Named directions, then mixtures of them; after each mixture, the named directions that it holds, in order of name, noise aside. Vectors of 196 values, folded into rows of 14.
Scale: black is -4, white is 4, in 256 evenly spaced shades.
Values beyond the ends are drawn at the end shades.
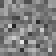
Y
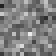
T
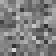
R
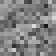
R, T, Y.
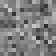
R.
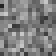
T, Y.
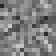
R, T, Y.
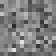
R, T, Y.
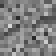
R, T, Y.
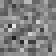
Y.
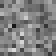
R, T, Y.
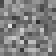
Y.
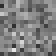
R, T, Y.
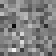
R, T, Y.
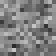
R.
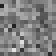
R, T, Y.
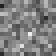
T.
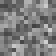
R, T, Y.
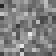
T.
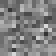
R.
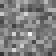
R, T.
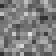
T.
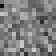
T, Y.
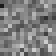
R, T, Y.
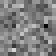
R, Y.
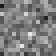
T.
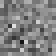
Y.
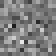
Y.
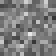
T, Y.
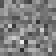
Y.
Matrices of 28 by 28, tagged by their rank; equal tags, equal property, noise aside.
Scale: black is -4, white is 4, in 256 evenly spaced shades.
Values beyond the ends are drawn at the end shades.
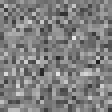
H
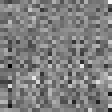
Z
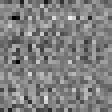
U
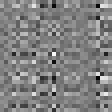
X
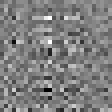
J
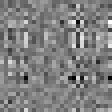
X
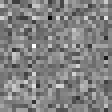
H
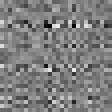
X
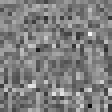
H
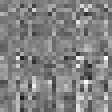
J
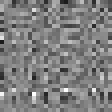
J
